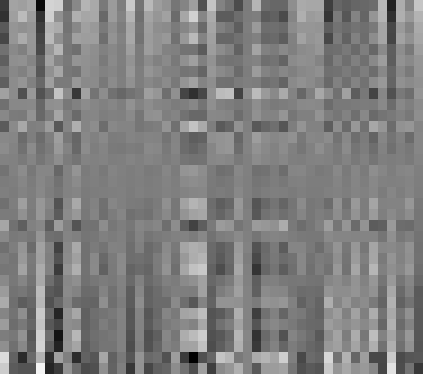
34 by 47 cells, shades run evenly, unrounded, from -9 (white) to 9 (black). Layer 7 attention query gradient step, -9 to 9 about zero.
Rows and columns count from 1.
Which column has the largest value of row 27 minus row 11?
7
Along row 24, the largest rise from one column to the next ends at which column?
24
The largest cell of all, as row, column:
33, 22
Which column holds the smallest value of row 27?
5
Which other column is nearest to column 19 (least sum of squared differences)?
46
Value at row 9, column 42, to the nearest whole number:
4
